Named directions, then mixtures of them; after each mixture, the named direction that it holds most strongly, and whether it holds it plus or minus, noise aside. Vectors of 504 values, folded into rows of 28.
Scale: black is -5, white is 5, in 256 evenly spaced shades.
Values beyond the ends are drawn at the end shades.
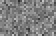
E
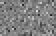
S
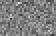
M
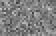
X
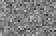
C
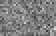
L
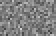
M, minus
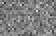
S, plus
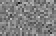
M, minus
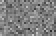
C, plus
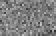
X, minus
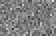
S, minus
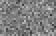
X, plus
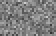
M, minus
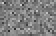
S, plus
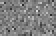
S, plus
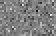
S, minus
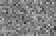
L, minus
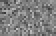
X, minus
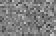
L, plus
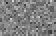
M, minus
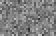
E, plus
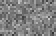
E, minus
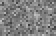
X, plus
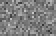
M, minus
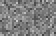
E, plus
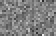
E, minus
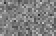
E, plus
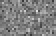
S, plus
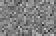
M, minus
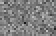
L, minus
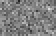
X, plus
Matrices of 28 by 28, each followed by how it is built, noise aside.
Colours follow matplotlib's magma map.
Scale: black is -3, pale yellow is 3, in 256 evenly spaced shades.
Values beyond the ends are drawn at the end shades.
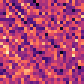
Toeplitz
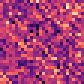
Toeplitz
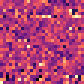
uneven rows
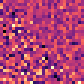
lower triangular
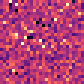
sparse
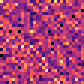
Toeplitz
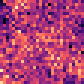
smooth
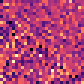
lower triangular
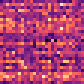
blocks
